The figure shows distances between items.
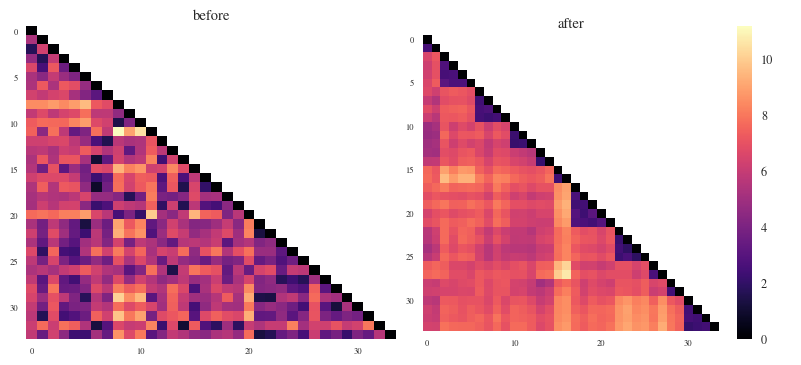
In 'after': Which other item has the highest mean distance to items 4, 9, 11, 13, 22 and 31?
16
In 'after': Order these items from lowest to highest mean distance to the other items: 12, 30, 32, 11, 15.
12, 11, 30, 32, 15
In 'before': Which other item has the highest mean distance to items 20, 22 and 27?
2
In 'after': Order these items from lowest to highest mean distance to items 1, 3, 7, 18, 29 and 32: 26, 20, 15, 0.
0, 20, 26, 15
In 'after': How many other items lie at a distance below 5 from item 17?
4
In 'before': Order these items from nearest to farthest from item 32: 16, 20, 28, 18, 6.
6, 16, 18, 20, 28
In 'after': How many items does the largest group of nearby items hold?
5
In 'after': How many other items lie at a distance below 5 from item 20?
4
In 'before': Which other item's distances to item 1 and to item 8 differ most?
31
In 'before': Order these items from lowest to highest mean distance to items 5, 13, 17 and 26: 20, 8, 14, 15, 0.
14, 0, 20, 15, 8
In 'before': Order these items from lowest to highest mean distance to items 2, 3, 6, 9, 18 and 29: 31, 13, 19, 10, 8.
19, 13, 31, 10, 8
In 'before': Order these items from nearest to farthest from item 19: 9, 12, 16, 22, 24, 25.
12, 16, 25, 22, 9, 24
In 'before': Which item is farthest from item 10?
11
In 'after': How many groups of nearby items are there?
11
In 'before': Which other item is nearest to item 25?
27
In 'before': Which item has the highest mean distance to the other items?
8
